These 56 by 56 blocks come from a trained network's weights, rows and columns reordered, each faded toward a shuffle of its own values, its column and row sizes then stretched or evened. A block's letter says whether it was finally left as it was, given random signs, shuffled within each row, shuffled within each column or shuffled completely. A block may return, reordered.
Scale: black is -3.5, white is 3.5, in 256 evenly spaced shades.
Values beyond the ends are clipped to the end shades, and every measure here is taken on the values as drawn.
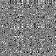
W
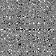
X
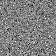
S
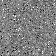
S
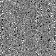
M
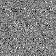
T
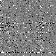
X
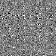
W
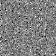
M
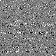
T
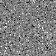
M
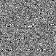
T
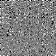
W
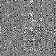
W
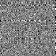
W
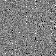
M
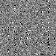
X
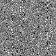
M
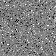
S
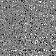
X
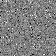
S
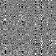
W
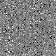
M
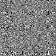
W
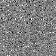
T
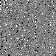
M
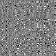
W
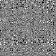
W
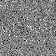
T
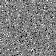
S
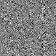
M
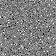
S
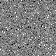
S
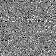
T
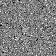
S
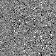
M
